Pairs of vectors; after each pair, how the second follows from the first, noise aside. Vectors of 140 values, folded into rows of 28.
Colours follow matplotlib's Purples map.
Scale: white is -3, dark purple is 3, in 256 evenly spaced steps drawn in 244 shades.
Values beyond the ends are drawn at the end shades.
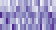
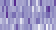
reversed, partly zeroed.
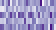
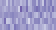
wrapped around, negated, shrunk.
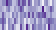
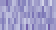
shrunk.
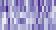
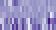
reversed, partly zeroed.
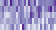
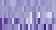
reversed, partly zeroed.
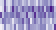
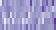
reversed, negated, partly zeroed.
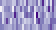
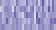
shrunk.
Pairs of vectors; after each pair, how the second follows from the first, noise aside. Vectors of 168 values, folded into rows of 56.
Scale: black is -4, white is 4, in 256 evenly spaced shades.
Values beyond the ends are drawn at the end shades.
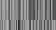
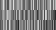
sign-scrambled.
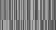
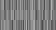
shrunk.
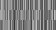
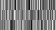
sign-scrambled.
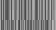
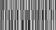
reversed, negated.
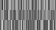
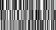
wrapped around, scaled up.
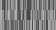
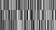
sign-scrambled.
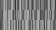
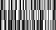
reversed, scaled up.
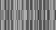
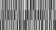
sign-scrambled.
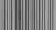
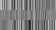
wrapped around, partly zeroed.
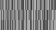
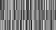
reversed, negated.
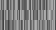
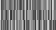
reversed, negated.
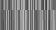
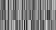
reversed, negated.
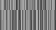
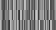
reversed, negated.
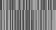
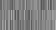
shrunk.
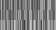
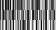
scaled up.
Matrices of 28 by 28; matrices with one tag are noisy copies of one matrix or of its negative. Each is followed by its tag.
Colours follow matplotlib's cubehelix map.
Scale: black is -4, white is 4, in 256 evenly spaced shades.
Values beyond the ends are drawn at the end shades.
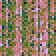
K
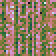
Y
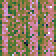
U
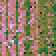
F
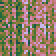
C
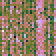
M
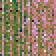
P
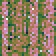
U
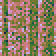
U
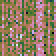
M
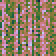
Y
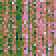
C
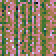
Y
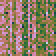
C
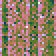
U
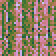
K
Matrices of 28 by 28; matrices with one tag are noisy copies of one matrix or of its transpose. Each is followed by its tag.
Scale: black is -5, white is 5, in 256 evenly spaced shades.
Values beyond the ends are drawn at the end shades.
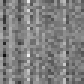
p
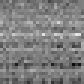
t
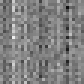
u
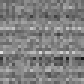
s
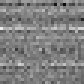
p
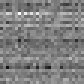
u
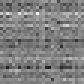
u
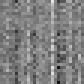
s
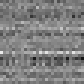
s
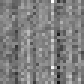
s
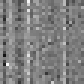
p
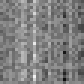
t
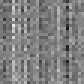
u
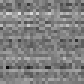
u
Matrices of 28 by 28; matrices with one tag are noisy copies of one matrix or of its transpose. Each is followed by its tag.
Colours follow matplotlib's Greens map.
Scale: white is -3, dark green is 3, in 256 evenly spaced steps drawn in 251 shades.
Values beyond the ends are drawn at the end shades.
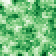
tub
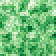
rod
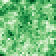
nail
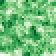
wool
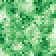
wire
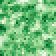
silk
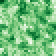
wool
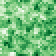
rod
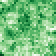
nail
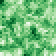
wool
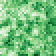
rod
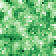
tub
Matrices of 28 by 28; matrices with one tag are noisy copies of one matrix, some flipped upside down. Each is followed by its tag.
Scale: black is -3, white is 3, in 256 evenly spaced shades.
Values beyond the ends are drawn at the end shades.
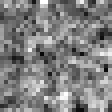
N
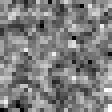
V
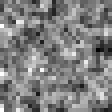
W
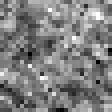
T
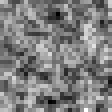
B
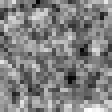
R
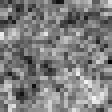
T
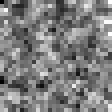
V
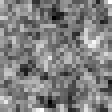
B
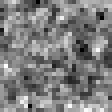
R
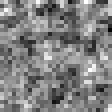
B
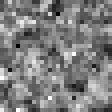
W
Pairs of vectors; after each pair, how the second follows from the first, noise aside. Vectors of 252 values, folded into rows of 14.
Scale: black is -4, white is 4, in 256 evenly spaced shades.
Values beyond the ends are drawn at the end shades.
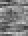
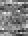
reversed.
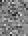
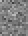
negated, shrunk.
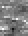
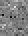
reversed, negated, partly zeroed.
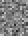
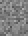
wrapped around, negated, shrunk.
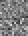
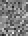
shuffled.
